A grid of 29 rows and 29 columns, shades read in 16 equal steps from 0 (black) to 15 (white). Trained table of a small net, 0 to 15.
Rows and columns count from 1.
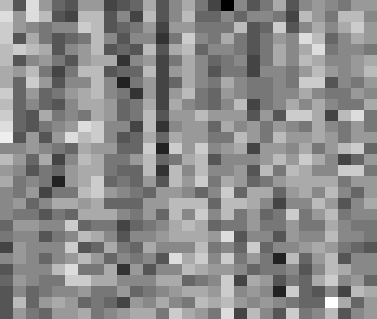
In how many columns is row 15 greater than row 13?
10
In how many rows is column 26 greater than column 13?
26
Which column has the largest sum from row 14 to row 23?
16
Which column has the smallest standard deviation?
21
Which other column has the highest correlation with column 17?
18
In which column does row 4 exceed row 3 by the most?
24
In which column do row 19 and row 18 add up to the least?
22
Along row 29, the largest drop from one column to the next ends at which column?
19
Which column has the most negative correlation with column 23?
3
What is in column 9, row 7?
5
